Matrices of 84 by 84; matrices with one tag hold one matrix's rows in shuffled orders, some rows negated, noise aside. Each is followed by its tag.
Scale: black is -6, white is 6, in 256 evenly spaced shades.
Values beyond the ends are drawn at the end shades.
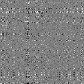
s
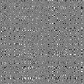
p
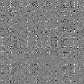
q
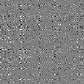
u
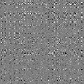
p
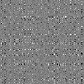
p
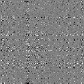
s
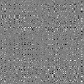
p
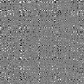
u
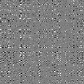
u
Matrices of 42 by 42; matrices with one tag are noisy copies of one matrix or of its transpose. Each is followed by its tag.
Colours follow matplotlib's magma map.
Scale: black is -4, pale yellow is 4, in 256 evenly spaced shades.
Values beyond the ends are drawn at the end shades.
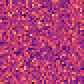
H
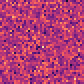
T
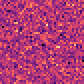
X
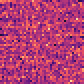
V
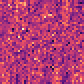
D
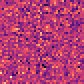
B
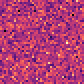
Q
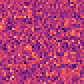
B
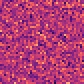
X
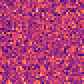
Q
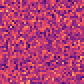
H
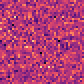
B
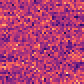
D
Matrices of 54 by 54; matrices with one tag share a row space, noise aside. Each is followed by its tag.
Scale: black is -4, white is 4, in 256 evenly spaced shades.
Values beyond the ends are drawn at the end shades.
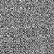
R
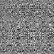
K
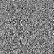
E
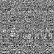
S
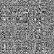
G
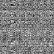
S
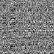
S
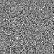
E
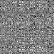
K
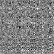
K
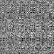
K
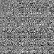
K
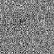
R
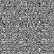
G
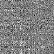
R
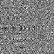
R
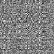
G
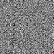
E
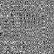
R
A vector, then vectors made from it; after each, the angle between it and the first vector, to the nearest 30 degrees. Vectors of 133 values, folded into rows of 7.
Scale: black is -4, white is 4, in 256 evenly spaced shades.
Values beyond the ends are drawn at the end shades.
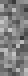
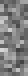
30 degrees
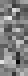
60 degrees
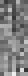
90 degrees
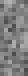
120 degrees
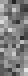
30 degrees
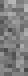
150 degrees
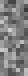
30 degrees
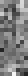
120 degrees
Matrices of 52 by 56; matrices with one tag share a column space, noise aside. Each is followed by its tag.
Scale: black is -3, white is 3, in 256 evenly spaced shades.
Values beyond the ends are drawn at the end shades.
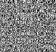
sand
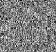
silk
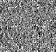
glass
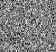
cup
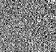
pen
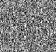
silk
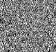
cup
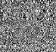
sand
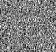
glass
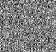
pen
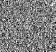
glass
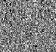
sand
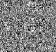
glass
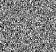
glass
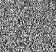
cup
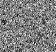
cup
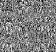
glass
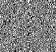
pen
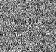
cup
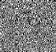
pen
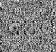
silk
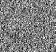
glass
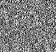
pen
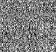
glass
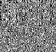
sand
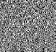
pen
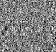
silk
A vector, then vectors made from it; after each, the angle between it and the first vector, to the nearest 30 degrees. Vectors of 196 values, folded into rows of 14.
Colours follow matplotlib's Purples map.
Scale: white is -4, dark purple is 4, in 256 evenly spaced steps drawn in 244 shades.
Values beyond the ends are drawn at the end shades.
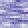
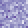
90 degrees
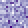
90 degrees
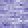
150 degrees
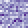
60 degrees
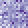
60 degrees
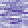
30 degrees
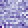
120 degrees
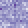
60 degrees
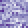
120 degrees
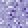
90 degrees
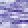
30 degrees
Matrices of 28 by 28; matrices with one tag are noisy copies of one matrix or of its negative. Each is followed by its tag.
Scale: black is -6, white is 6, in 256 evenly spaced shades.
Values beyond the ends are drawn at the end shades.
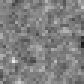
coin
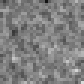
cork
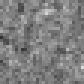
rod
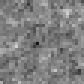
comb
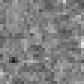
coin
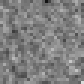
cork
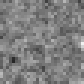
coin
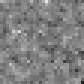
cork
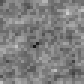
comb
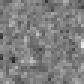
coin
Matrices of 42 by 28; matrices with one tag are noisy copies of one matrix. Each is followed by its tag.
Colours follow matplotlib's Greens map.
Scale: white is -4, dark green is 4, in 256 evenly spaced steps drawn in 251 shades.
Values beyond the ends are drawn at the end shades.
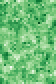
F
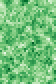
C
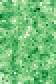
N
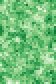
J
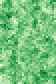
N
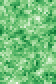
J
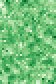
C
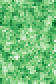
F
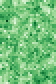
N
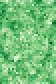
F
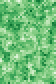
F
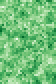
J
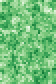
N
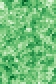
C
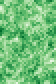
J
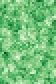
F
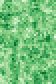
N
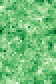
J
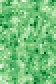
N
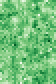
N
